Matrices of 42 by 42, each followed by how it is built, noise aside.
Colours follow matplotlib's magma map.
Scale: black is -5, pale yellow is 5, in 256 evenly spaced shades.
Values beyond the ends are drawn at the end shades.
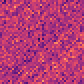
Hankel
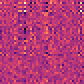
low rank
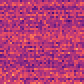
blocks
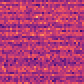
blocks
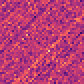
Hankel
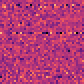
uneven rows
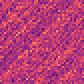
Hankel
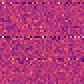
uneven rows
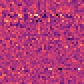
uneven rows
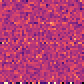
uneven rows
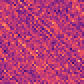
Toeplitz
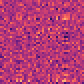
low rank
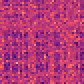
blocks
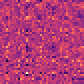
low rank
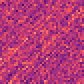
Hankel
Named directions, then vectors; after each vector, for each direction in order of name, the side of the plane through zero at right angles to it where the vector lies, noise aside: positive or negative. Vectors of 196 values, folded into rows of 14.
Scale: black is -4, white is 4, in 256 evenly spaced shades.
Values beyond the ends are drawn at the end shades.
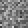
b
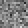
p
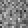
positive, positive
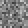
negative, negative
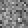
positive, positive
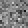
positive, positive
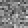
negative, positive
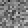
negative, positive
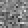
negative, negative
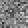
negative, positive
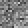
negative, positive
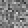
negative, positive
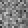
positive, positive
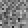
negative, negative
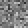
negative, positive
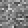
positive, negative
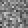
positive, positive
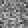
positive, positive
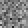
negative, negative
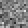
negative, negative
